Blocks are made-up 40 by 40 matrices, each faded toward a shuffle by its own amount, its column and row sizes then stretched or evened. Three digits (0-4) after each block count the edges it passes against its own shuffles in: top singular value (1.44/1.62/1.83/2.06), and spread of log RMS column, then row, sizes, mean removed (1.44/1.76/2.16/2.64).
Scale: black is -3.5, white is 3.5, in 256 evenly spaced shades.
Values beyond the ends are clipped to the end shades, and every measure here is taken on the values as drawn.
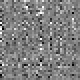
3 4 2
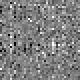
2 3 1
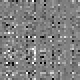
1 4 3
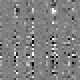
4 4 2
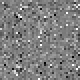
1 2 0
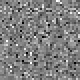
1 0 0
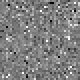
0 0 0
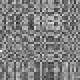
4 1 2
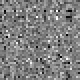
1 1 2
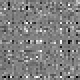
2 2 4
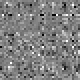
4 2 3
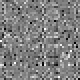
4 1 1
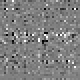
0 2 4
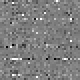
2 1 2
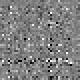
2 2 3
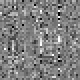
2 3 0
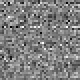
3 1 2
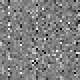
1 3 0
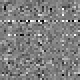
2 1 3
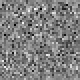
1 0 2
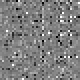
3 2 2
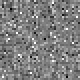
0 2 0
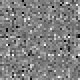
0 2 1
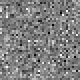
0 1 0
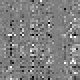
3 4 2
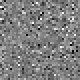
1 1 1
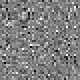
3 1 0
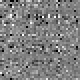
2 1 3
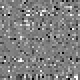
1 1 3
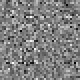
2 0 2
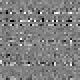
1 1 4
